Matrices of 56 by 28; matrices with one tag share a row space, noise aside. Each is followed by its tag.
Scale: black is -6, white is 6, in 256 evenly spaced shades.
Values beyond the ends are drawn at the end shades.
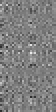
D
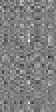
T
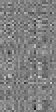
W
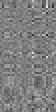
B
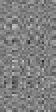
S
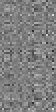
B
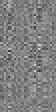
W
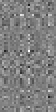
T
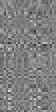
W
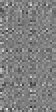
D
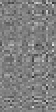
B
